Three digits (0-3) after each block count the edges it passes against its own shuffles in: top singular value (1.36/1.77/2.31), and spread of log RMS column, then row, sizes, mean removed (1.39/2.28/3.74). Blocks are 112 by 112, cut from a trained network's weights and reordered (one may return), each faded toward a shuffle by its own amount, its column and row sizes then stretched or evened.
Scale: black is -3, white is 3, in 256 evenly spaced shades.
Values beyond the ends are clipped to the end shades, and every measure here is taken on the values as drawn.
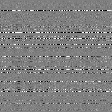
3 0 3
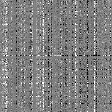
3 3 2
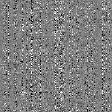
1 3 1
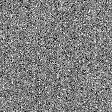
0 0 0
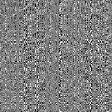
3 3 1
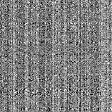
3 0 2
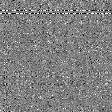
3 0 2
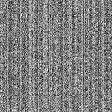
3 0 0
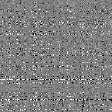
1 2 3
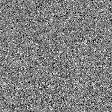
0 0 1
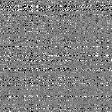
1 2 3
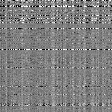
3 0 3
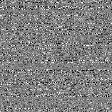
1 0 3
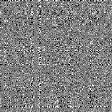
2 2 2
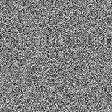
2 0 0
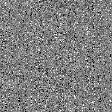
0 2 0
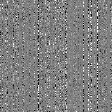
1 3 0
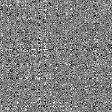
1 2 2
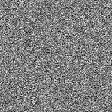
2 0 0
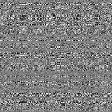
3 0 3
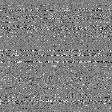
1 0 3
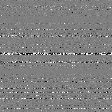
2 0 3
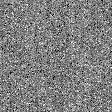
0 0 0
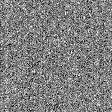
0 0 0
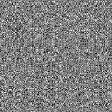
3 1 2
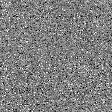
0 0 1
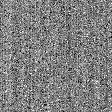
1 0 0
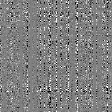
1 3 2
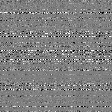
1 0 3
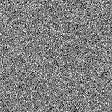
1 0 0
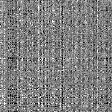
3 2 2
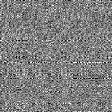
2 0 2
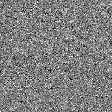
1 0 1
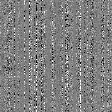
1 3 0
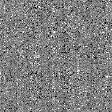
0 1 2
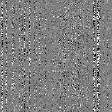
1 3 1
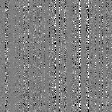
1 3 1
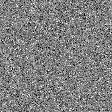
0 0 0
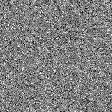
1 0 0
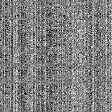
3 1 2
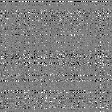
1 2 3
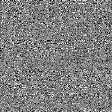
1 1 2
